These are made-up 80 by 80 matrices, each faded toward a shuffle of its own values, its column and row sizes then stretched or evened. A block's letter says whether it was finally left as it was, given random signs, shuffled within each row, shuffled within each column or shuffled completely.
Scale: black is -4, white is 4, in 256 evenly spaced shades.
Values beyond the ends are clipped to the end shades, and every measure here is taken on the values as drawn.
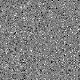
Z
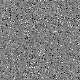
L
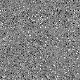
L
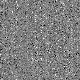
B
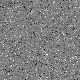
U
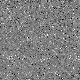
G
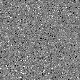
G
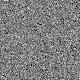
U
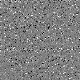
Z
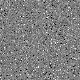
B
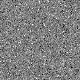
B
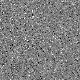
B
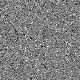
B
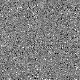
L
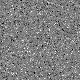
U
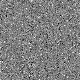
B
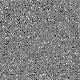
G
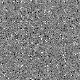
Z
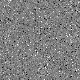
B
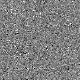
L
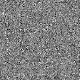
L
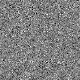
L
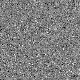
G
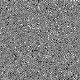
Z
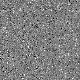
B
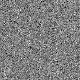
B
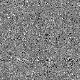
L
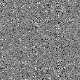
Z
